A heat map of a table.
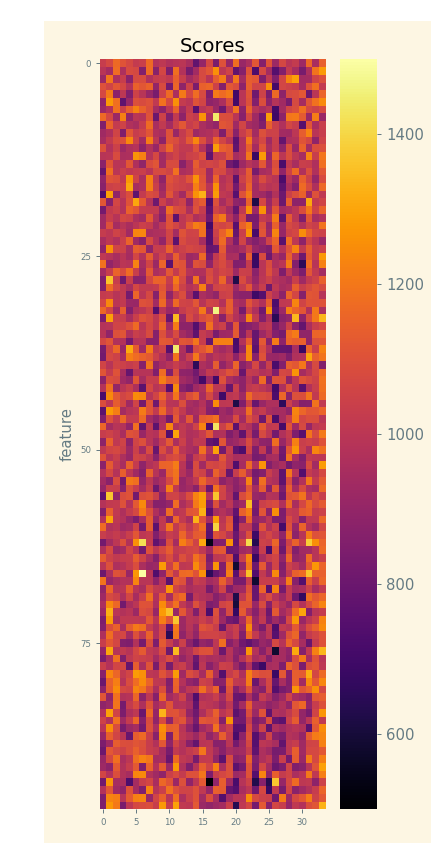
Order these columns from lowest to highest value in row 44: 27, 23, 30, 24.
27, 23, 30, 24
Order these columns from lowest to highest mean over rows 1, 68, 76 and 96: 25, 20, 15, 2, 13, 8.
20, 25, 13, 8, 15, 2
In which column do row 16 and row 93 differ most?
4
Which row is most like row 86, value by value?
84
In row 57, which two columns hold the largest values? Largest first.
22, 15
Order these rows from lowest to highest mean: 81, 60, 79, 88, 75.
75, 88, 60, 81, 79
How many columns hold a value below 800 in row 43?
3
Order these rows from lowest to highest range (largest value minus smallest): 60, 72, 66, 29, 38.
29, 38, 72, 60, 66
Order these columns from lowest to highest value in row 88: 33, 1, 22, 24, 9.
1, 24, 22, 9, 33
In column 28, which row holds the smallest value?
37
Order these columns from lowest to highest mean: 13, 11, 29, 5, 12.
13, 12, 29, 5, 11
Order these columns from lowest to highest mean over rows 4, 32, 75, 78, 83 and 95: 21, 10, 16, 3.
21, 16, 3, 10
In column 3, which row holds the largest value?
7
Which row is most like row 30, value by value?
78
